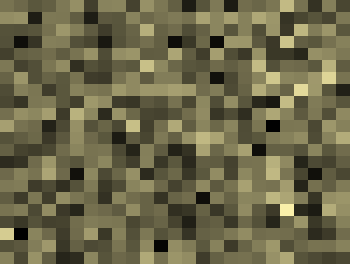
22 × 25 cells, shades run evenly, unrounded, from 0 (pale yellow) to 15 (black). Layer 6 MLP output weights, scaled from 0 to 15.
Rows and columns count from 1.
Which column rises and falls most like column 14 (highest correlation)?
13
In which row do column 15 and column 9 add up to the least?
10
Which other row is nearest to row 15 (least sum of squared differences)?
14
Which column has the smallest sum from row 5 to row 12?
24
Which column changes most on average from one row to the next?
20
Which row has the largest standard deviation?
18
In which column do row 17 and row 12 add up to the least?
25
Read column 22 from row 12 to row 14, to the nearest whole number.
6 10 13
